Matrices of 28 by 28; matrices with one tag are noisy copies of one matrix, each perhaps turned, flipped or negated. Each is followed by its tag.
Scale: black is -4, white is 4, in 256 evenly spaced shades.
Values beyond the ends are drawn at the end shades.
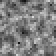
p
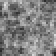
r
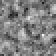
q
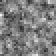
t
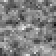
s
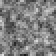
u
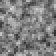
u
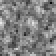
p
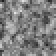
u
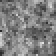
r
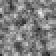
q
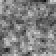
r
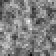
s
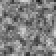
p
